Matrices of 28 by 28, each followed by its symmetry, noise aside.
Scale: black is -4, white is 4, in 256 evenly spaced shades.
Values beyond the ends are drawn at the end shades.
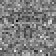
mirrored left to right.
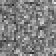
mirrored top to bottom.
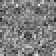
mirrored left to right.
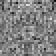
mirrored left to right.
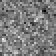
symmetric across the other diagonal.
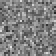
same after a half turn.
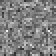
mirrored left to right.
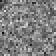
symmetric.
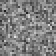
mirrored top to bottom.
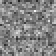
mirrored left to right.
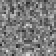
mirrored left to right.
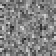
mirrored top to bottom.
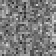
mirrored top to bottom.
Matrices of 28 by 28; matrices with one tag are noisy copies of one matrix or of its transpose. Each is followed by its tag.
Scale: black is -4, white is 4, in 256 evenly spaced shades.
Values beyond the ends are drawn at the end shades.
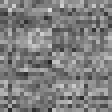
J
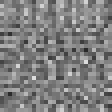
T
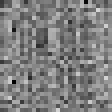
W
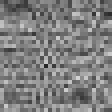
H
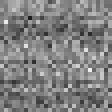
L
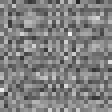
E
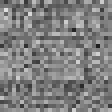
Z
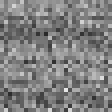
L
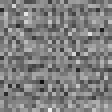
E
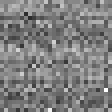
L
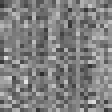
W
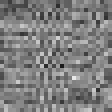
H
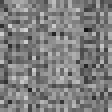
Z
